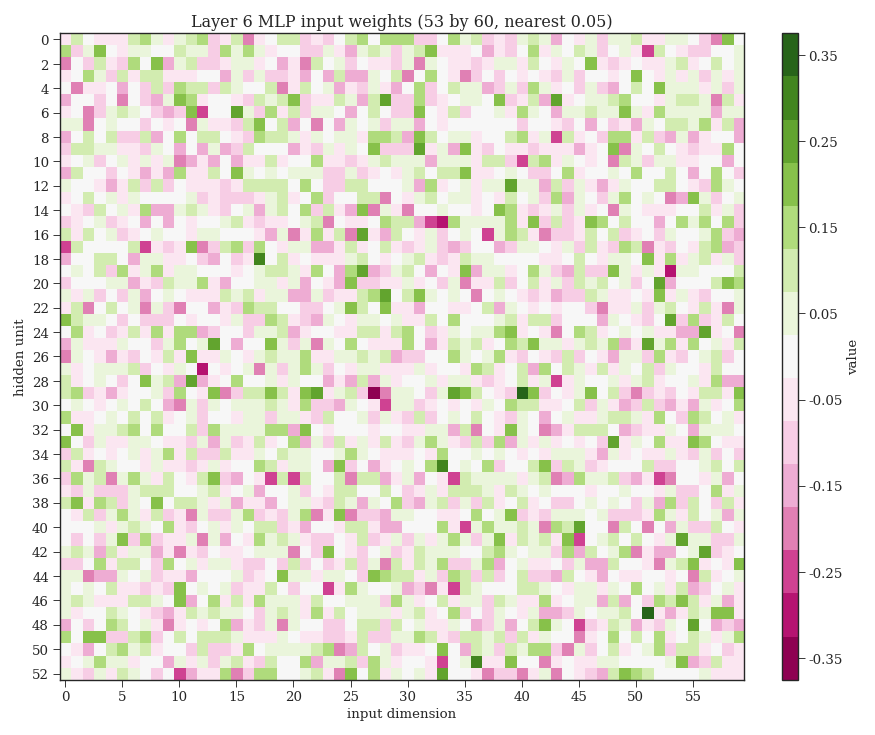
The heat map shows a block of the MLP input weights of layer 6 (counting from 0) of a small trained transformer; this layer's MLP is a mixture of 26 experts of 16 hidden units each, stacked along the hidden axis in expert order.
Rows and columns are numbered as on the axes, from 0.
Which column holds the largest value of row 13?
55
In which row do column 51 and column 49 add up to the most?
47
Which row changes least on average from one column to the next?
37
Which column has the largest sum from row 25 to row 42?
40
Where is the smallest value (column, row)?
27, 29
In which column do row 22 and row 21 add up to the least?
7
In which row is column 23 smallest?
45
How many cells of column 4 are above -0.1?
41
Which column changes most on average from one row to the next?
28
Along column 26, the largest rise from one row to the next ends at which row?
16
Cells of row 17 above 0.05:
13
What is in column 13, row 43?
0.05
